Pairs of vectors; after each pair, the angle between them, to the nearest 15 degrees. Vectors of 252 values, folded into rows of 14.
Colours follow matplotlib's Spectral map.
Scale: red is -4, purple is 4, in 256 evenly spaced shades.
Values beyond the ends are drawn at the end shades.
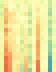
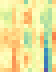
75 degrees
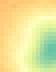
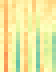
60 degrees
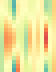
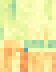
75 degrees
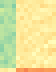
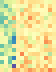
45 degrees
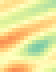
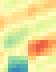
150 degrees
